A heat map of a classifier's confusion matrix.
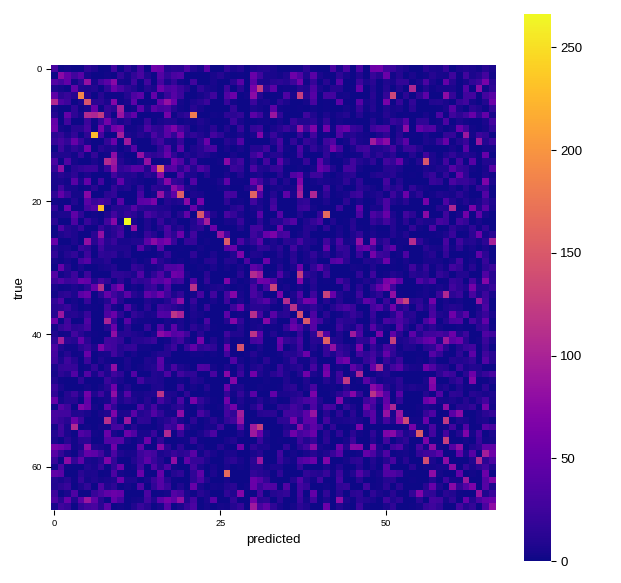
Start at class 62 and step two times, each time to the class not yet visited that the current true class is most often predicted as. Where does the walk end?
30
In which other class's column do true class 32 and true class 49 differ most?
48
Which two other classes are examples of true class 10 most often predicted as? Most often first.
6, 62
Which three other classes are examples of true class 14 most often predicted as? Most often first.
56, 8, 9
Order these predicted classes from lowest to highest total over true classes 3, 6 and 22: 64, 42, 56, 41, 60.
42, 60, 56, 64, 41
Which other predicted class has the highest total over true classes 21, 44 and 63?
7
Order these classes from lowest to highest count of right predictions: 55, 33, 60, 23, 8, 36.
8, 60, 23, 36, 33, 55
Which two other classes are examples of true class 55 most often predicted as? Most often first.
17, 30
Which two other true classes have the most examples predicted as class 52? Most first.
35, 53
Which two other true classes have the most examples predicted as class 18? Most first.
37, 59
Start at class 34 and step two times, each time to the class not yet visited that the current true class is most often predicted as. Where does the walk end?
51
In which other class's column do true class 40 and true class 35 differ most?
53
